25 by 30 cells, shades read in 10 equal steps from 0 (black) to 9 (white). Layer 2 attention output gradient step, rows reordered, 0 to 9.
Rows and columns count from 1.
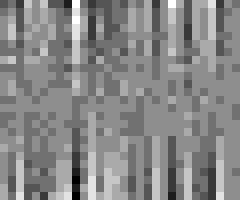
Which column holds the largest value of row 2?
10
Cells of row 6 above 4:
15
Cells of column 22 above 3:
17
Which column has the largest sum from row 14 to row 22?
12
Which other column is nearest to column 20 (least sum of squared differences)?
28
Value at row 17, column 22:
5
